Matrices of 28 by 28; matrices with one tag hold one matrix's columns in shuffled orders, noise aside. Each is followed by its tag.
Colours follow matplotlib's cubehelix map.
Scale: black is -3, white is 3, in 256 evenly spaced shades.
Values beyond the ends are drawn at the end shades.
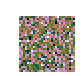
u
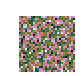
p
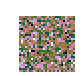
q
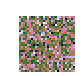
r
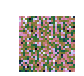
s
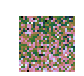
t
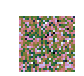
q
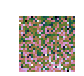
t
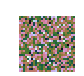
u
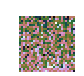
t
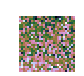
t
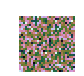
p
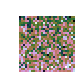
t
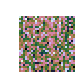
s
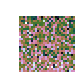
t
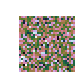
u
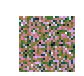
r
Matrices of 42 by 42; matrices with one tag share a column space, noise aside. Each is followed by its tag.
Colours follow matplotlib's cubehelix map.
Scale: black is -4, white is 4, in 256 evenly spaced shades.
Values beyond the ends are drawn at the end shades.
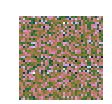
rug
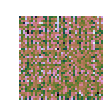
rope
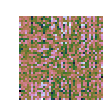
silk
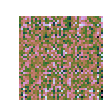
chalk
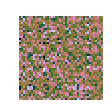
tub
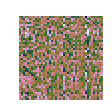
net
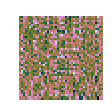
rope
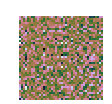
tub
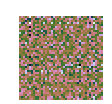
rug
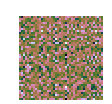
tub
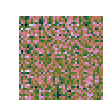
chalk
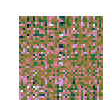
chalk
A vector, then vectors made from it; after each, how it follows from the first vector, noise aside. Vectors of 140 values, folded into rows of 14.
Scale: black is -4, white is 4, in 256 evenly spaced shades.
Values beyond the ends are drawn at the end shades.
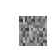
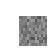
wrapped around, shrunk.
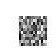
reversed, negated, scaled up.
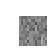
wrapped around, shrunk.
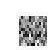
wrapped around, scaled up.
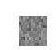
wrapped around, shrunk.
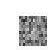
sign-scrambled.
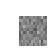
reversed, negated, shrunk.
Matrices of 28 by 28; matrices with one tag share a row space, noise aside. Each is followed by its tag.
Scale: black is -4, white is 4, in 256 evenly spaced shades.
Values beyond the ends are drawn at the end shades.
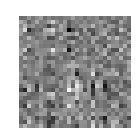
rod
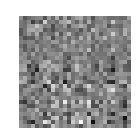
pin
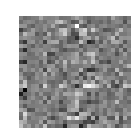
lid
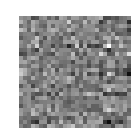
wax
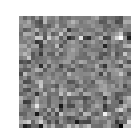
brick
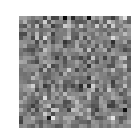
pin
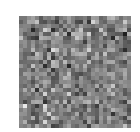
pin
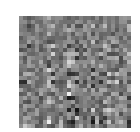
rod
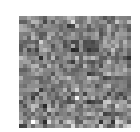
wax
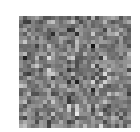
rod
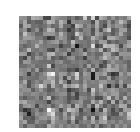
rod
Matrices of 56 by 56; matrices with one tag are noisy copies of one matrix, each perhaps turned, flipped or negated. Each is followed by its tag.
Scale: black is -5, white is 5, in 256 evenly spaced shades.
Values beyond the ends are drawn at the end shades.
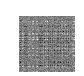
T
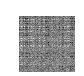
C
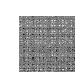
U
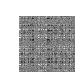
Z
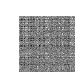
C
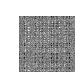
T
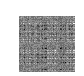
Z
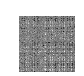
C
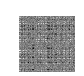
Z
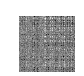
C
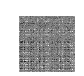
C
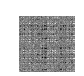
Z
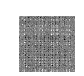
T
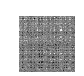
U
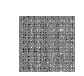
U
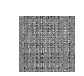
T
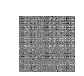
C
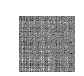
C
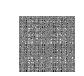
Z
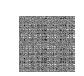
Z
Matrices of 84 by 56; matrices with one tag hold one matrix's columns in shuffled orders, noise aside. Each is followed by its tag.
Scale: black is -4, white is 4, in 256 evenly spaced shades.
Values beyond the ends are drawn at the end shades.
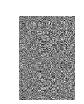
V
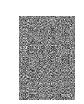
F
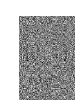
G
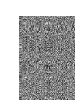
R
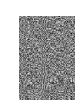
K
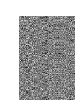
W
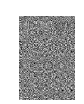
V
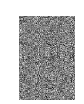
G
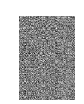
W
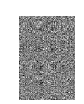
R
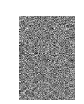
W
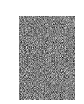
F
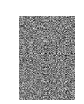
W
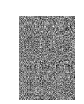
R
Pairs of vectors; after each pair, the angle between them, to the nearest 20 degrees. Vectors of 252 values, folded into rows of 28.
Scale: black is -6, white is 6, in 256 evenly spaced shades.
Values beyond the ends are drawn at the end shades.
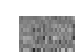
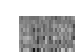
20 degrees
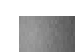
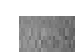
40 degrees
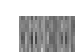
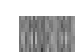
160 degrees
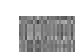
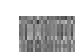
20 degrees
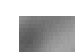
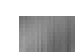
160 degrees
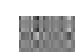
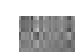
160 degrees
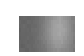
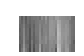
40 degrees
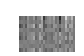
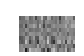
60 degrees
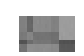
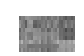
140 degrees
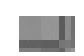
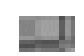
20 degrees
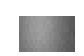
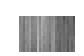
40 degrees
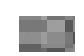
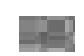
160 degrees
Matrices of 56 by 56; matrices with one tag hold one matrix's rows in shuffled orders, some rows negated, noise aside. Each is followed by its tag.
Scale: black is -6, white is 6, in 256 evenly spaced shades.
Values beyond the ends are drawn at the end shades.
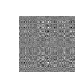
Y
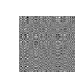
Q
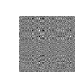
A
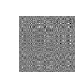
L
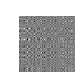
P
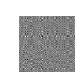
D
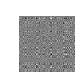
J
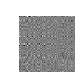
P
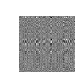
J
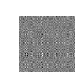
D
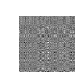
Y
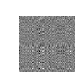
A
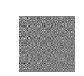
P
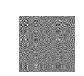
Q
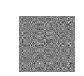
L
